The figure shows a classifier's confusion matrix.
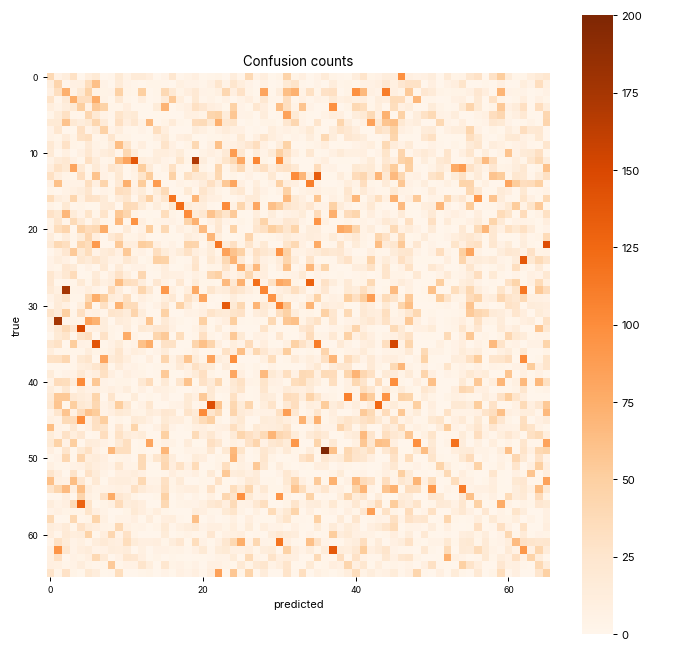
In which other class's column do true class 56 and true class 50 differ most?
4
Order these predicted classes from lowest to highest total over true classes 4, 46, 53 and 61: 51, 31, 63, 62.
51, 63, 31, 62
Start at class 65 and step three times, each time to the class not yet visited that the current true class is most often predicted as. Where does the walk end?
42
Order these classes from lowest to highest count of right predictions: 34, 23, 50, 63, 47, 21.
50, 34, 63, 47, 21, 23
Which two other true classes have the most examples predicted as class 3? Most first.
12, 53
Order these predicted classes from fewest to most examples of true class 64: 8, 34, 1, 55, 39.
1, 34, 55, 39, 8
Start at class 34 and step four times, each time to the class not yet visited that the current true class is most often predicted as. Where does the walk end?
37
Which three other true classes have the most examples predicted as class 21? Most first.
43, 37, 18
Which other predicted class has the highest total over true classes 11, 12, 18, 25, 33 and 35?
19
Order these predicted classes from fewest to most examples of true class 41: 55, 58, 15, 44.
58, 15, 44, 55
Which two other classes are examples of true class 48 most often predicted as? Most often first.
53, 32
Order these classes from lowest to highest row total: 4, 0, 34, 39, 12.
0, 34, 39, 4, 12
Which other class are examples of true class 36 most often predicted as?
25
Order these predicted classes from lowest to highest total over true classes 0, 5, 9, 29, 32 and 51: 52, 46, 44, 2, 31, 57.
57, 52, 2, 46, 44, 31
